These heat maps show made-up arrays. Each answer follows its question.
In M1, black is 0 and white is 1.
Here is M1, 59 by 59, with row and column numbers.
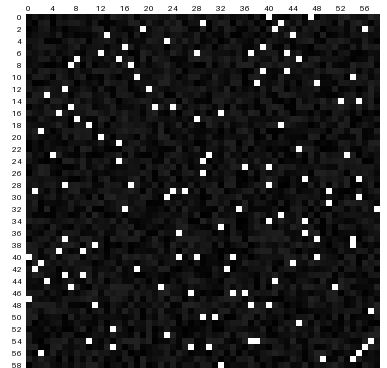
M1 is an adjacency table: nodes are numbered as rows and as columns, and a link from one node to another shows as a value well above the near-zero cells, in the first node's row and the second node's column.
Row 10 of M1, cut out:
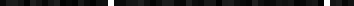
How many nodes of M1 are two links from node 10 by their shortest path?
4
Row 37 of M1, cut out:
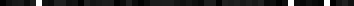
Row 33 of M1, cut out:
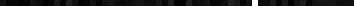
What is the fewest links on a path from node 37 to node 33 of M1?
5
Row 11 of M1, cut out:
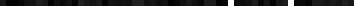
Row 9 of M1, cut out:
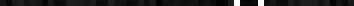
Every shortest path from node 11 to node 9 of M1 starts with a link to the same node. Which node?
node 48
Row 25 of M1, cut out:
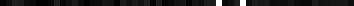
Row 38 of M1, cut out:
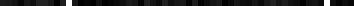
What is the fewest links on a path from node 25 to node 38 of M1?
4
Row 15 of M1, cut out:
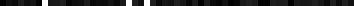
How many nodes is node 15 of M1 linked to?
3
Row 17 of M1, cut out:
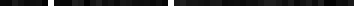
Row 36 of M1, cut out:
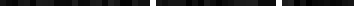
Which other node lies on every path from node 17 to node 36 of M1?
node 40
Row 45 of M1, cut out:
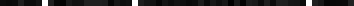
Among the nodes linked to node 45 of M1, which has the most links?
node 7
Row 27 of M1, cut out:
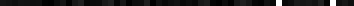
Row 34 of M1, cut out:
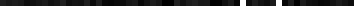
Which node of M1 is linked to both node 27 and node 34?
node 46
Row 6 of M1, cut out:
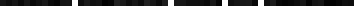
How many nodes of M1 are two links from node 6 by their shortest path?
6
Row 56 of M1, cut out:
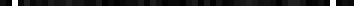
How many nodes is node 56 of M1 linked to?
2
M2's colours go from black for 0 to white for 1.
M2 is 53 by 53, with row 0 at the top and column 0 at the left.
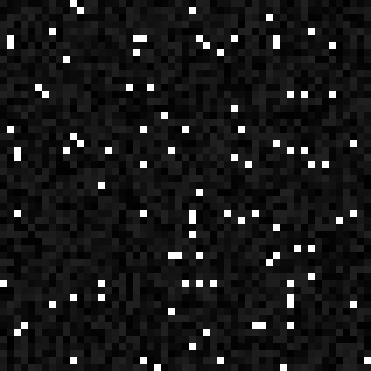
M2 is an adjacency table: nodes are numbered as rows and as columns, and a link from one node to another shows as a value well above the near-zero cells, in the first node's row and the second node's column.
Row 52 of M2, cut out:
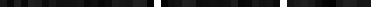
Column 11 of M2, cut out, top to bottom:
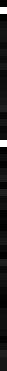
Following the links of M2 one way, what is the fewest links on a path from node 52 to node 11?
4
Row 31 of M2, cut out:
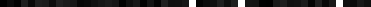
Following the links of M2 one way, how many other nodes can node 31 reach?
4
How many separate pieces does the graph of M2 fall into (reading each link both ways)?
3
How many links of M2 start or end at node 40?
7
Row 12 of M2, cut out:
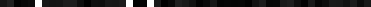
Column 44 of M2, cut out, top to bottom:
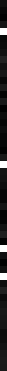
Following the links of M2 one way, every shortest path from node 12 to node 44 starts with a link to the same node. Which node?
node 5
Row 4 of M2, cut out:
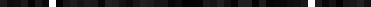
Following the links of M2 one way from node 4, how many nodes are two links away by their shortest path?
3
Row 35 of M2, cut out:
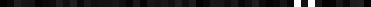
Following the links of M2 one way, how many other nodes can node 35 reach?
6
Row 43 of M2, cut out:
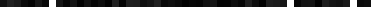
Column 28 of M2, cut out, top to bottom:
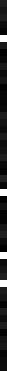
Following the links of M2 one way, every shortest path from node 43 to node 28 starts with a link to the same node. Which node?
node 7
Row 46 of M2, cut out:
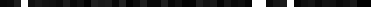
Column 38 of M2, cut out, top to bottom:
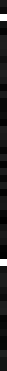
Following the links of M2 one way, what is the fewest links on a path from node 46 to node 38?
2
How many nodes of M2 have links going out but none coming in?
7
